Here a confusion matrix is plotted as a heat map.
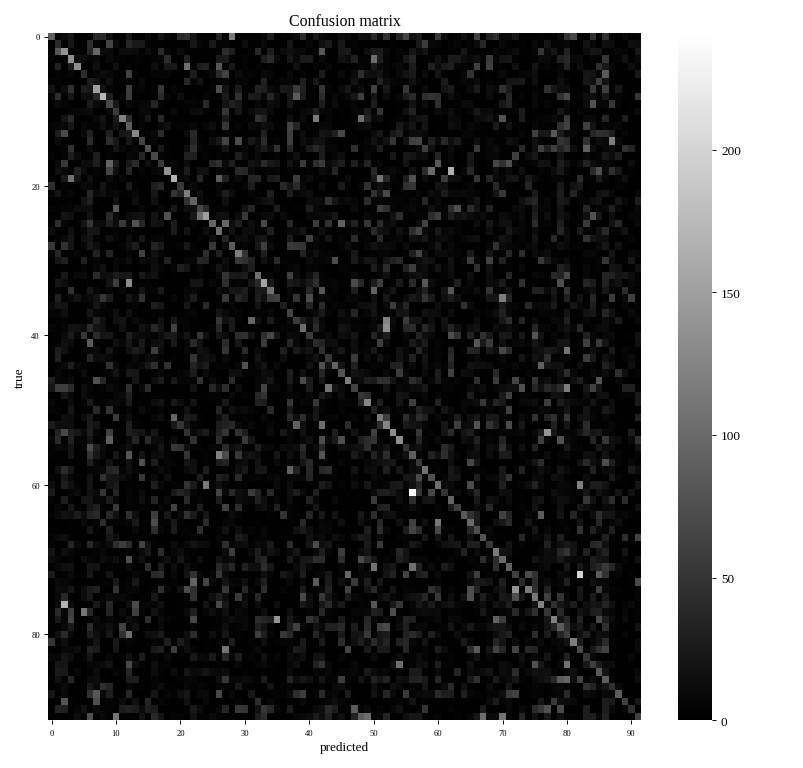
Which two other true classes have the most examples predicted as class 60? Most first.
65, 17
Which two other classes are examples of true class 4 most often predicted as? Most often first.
21, 26
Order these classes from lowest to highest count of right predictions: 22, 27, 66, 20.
27, 20, 66, 22
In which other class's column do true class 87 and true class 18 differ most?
62
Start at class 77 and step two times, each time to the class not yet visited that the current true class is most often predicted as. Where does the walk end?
86
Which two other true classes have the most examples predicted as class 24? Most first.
60, 73
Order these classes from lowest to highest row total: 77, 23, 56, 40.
23, 77, 56, 40
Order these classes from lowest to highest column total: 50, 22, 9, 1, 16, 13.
13, 1, 16, 22, 9, 50
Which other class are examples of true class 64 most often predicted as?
76
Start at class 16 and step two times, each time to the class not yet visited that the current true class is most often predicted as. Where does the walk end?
82
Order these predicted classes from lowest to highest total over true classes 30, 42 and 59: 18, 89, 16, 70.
89, 18, 16, 70
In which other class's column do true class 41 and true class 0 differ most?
28
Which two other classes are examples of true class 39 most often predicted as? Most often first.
52, 19
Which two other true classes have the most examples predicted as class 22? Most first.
73, 78
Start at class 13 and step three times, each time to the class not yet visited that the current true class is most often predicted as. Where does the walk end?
70
